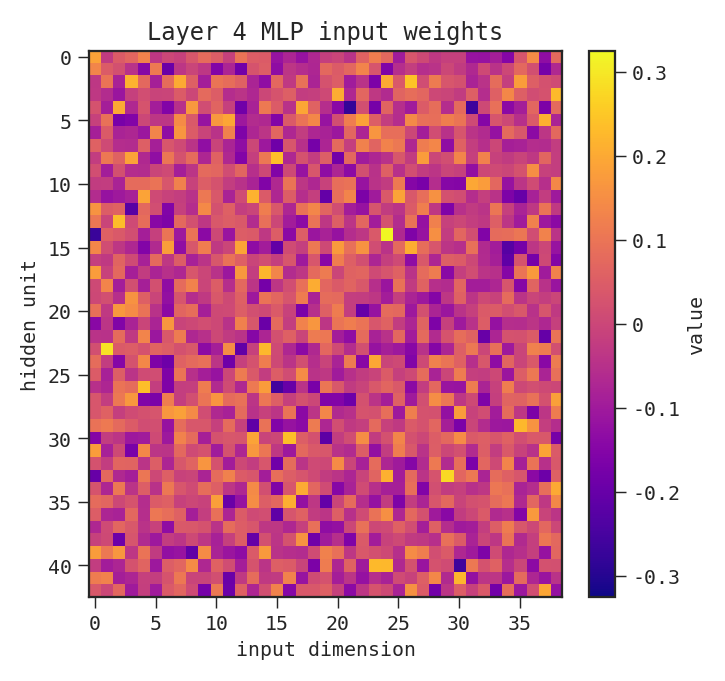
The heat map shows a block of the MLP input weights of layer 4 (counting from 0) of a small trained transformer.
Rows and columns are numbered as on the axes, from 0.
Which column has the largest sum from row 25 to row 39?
38
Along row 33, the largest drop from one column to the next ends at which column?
25
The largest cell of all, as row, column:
14, 24
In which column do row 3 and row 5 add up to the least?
2
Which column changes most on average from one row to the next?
15
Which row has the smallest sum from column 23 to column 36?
16
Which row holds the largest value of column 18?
18
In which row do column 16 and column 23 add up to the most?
40
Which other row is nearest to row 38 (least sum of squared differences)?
19
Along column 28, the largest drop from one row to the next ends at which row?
42
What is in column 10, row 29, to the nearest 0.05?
0
